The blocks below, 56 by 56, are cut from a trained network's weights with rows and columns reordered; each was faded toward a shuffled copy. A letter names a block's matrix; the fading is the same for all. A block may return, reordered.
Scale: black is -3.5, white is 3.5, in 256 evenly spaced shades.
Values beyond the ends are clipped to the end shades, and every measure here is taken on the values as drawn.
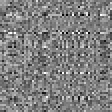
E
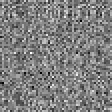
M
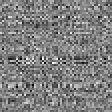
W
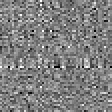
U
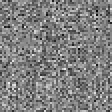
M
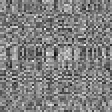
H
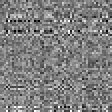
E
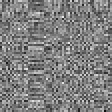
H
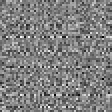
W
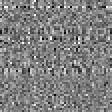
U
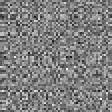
H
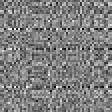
W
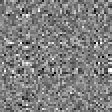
U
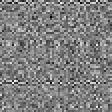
W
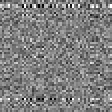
E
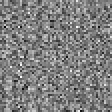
M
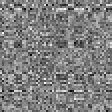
W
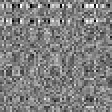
E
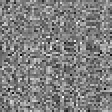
M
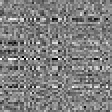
E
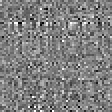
U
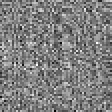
M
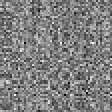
M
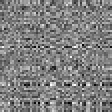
W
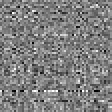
U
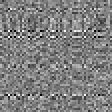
E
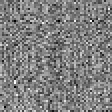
M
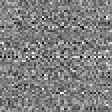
U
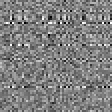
E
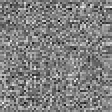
M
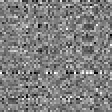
U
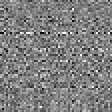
U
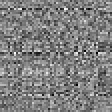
W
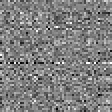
U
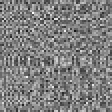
H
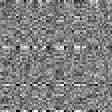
E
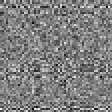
W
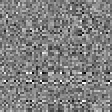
E
